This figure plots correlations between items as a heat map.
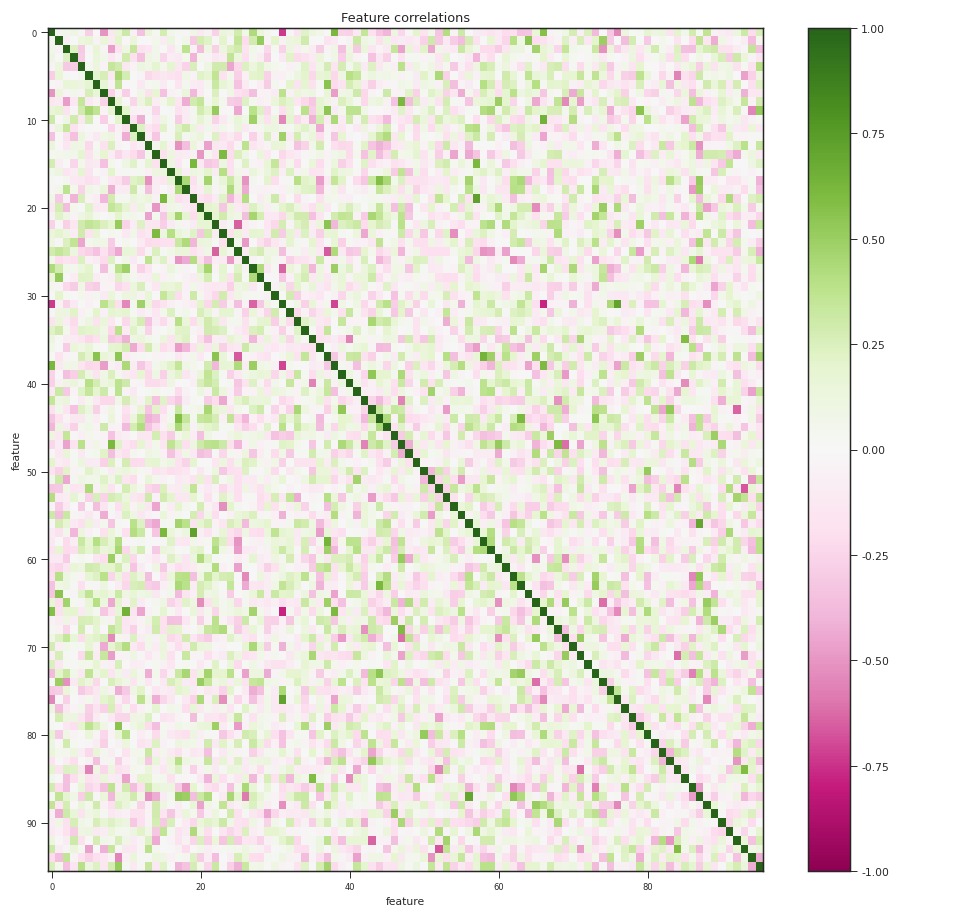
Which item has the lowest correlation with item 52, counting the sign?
93
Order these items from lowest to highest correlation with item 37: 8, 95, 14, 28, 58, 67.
28, 14, 8, 67, 95, 58
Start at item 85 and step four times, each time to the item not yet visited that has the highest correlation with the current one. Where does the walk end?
65
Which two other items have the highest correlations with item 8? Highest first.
47, 60
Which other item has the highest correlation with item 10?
66
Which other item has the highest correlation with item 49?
86
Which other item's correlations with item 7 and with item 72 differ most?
0
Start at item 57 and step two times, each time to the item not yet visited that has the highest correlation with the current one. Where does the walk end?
15
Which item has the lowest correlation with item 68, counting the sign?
42
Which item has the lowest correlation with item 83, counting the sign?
92
